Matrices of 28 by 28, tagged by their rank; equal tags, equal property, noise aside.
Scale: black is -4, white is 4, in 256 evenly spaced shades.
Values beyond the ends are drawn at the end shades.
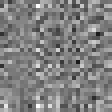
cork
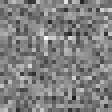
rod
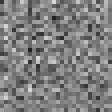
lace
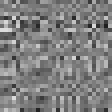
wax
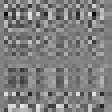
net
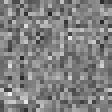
rod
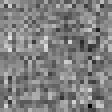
lace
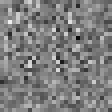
rod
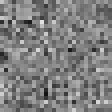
lace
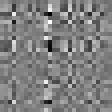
net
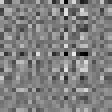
net
